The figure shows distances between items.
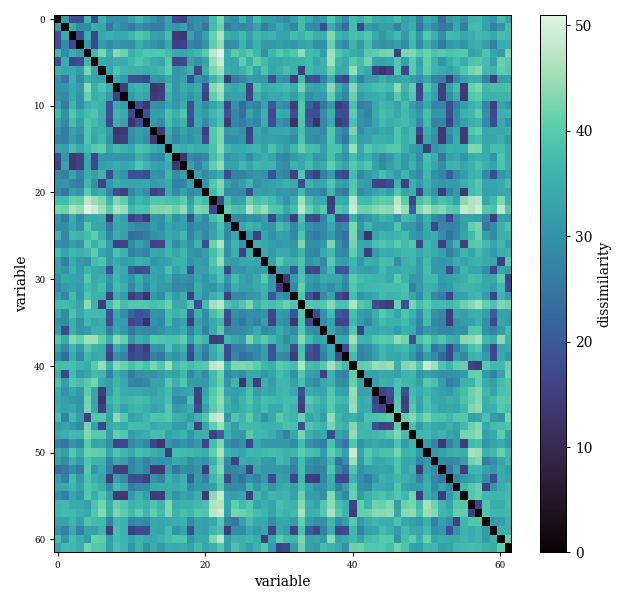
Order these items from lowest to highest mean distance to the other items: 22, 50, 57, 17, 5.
17, 5, 50, 57, 22
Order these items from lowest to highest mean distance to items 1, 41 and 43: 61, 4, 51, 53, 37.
53, 51, 4, 37, 61
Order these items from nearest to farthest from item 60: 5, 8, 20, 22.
20, 8, 5, 22
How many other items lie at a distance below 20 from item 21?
3
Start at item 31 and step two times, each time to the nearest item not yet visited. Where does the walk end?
61
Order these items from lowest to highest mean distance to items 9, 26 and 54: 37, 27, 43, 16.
16, 27, 43, 37
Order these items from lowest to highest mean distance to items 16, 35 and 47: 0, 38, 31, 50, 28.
0, 38, 31, 28, 50
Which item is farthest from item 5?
22
